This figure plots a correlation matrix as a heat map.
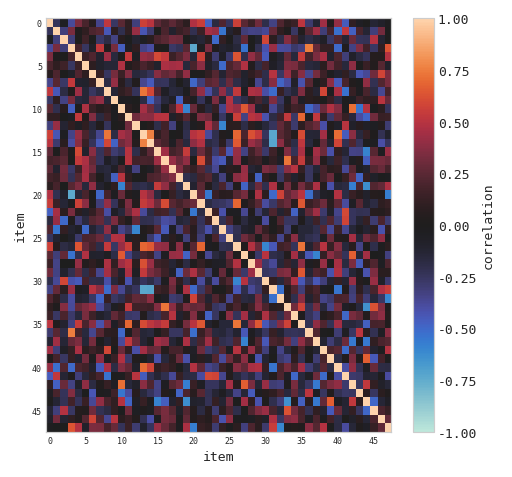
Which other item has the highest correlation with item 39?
44
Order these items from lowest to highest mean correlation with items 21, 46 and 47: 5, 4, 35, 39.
39, 5, 35, 4
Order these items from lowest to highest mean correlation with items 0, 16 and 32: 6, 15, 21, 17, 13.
6, 17, 15, 13, 21
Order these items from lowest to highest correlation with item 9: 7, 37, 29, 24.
24, 37, 29, 7
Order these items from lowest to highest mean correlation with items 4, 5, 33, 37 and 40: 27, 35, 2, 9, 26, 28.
9, 27, 2, 28, 26, 35
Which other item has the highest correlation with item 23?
41
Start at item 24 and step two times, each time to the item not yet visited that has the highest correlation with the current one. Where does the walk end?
13
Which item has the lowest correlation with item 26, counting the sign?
30
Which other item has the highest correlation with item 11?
35
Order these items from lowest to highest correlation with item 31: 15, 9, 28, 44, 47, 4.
28, 44, 4, 15, 9, 47
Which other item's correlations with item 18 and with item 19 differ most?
10
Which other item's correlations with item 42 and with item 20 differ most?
32
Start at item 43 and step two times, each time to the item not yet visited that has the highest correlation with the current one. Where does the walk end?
3
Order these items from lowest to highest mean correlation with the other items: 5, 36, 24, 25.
24, 36, 25, 5
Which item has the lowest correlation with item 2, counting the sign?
23
